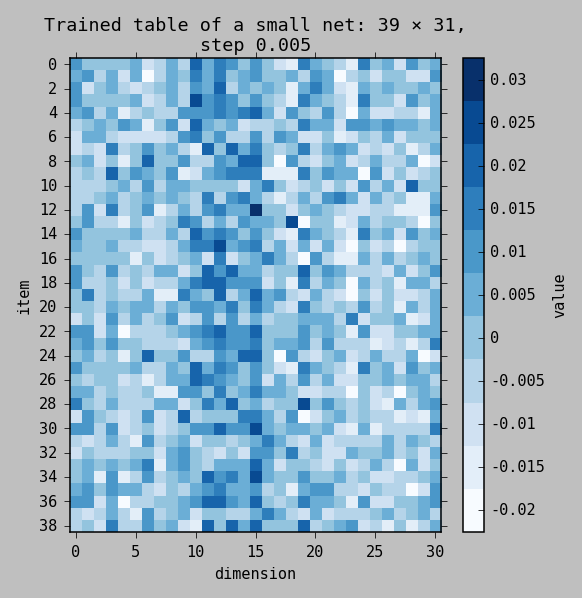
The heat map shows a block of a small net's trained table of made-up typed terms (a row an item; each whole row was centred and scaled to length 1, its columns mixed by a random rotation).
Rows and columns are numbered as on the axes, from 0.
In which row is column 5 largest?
9
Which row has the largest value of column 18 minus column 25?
13
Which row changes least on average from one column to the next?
23
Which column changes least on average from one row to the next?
2
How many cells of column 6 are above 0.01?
3
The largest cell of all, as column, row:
15, 12
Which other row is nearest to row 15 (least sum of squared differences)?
18
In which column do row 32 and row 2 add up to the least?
22
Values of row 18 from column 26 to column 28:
0 -0.015 0.005
